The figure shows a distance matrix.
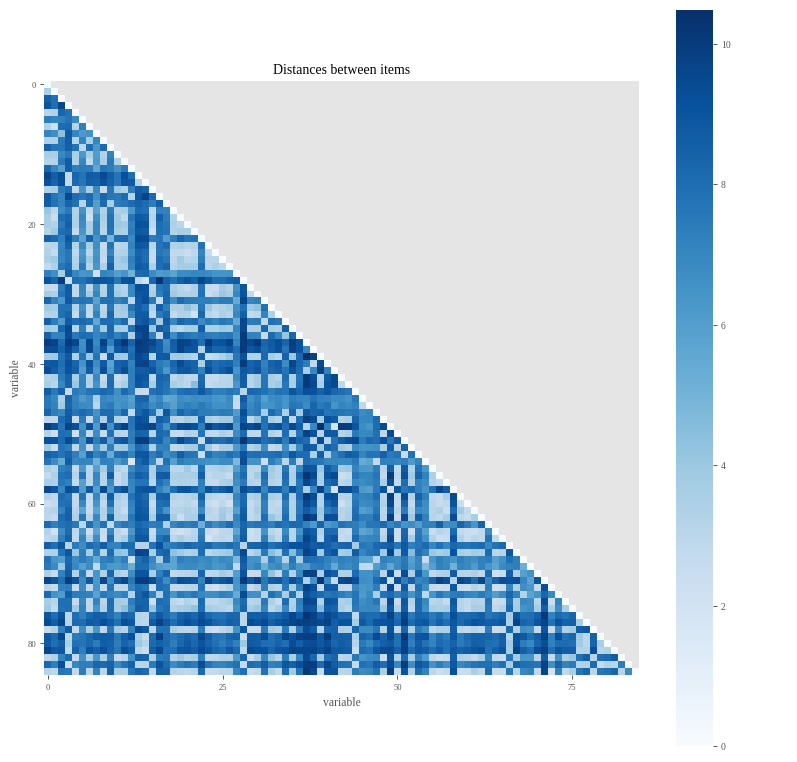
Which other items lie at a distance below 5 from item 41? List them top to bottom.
37, 49, 58, 71
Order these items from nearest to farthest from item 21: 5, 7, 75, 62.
62, 75, 5, 7
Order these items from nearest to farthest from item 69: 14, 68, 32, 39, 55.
68, 55, 32, 39, 14
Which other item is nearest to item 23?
65
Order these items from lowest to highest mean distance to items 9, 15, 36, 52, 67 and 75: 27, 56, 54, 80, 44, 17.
56, 54, 27, 17, 44, 80
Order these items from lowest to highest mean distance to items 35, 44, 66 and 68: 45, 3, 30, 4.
3, 4, 30, 45
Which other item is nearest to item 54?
12
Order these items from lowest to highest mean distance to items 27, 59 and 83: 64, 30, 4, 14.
64, 4, 30, 14
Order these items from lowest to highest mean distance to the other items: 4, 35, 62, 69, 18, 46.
18, 4, 62, 35, 69, 46
